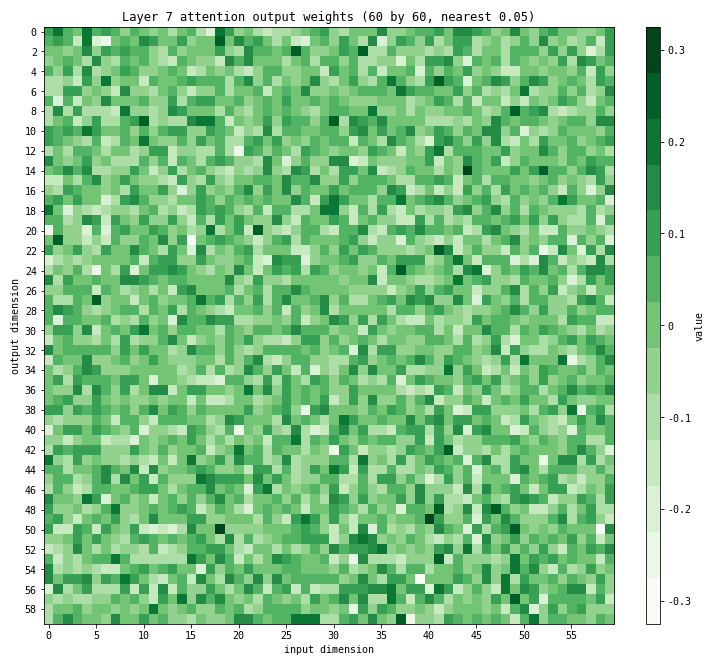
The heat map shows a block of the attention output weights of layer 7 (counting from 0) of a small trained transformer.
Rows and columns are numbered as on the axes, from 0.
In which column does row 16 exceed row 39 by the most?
48
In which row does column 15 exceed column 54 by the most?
26
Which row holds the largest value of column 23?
46
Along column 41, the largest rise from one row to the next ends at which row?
22
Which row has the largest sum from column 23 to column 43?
17
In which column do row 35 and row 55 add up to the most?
8
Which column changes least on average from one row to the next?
29
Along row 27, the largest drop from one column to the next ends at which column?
6
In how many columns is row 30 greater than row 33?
27
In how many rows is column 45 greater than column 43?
26
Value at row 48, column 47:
0.25
